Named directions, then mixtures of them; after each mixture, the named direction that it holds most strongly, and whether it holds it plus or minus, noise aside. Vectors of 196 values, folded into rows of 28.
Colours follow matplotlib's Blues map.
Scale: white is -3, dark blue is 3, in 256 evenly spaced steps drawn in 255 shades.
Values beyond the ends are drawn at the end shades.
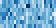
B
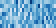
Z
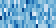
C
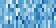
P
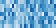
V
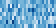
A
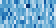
B, plus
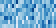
P, minus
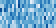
Z, minus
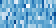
B, minus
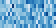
V, plus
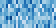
P, minus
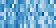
V, minus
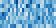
Z, plus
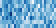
Z, minus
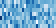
C, plus
